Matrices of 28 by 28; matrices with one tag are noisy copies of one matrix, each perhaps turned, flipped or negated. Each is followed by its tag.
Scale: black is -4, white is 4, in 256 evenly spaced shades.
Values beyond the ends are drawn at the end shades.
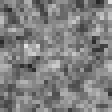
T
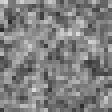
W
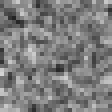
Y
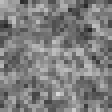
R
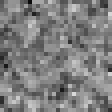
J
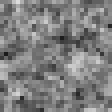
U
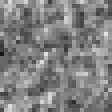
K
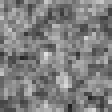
T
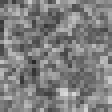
W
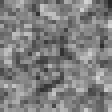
R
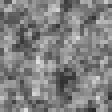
U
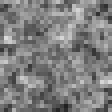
J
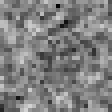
R
